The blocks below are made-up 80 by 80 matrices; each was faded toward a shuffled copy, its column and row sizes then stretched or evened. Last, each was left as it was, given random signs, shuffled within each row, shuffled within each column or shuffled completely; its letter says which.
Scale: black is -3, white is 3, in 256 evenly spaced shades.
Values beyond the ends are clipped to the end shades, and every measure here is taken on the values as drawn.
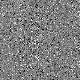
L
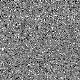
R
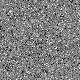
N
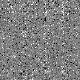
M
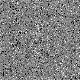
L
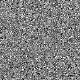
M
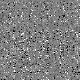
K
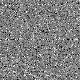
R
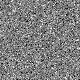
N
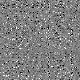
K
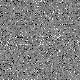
R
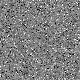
N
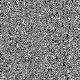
L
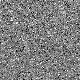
N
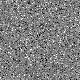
N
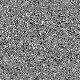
R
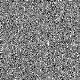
L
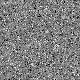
N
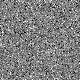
N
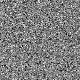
R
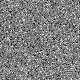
N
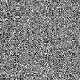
K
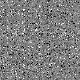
M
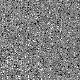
L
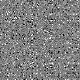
K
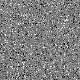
M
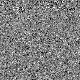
R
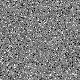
N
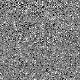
K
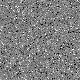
N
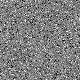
N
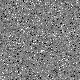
N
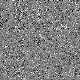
M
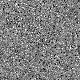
N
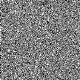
L
